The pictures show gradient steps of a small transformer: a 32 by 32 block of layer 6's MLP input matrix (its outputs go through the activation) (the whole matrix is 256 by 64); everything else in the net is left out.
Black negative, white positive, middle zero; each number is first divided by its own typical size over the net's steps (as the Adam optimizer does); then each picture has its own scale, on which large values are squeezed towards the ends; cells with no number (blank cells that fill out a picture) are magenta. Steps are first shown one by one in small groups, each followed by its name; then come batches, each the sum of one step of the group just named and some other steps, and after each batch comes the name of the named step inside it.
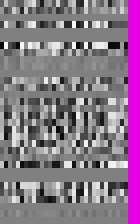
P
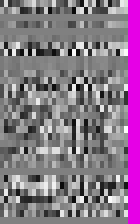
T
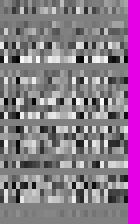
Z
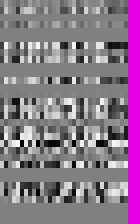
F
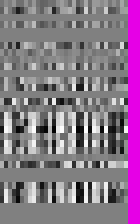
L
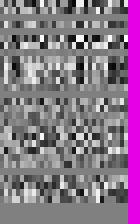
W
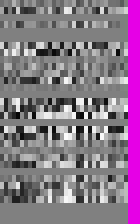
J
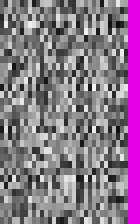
W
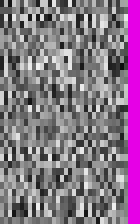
W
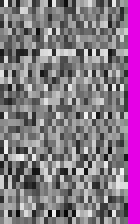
Z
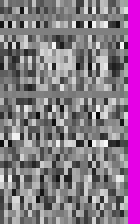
P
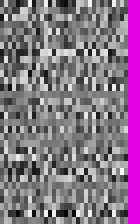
Z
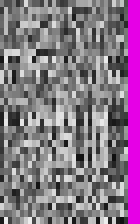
J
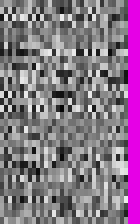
P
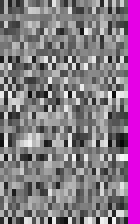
J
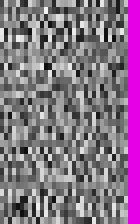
P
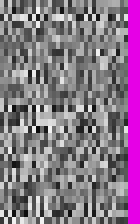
J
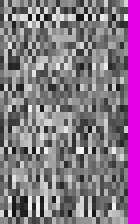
T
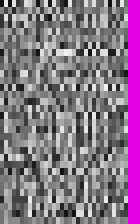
L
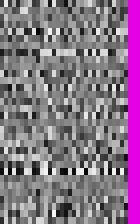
F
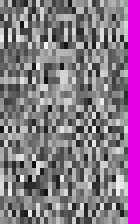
Z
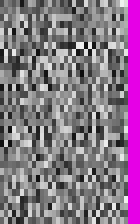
T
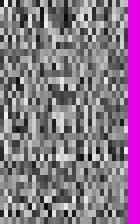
L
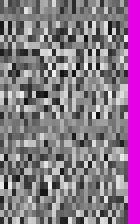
W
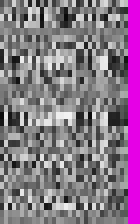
Z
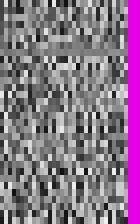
L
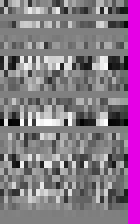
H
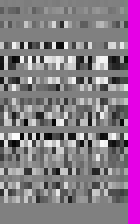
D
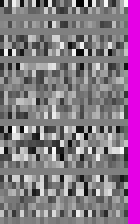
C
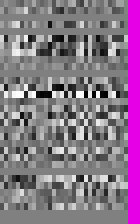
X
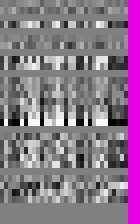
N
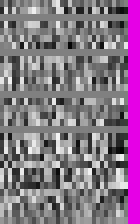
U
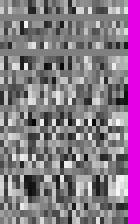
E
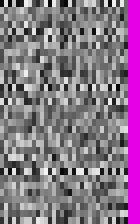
E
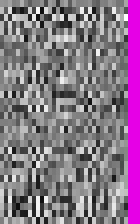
E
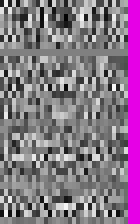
D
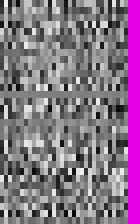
U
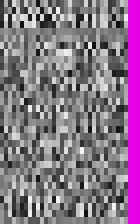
D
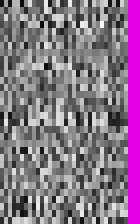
N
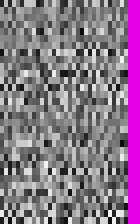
C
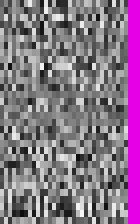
D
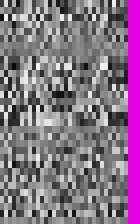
H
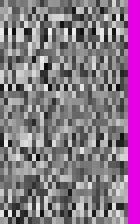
E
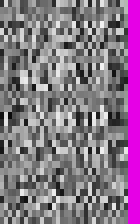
N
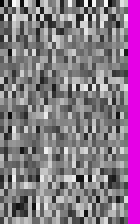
C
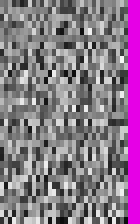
N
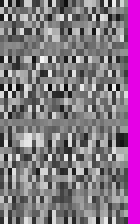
C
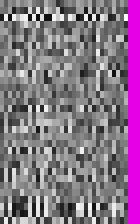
H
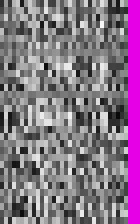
H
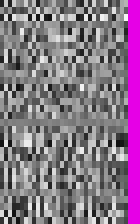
C
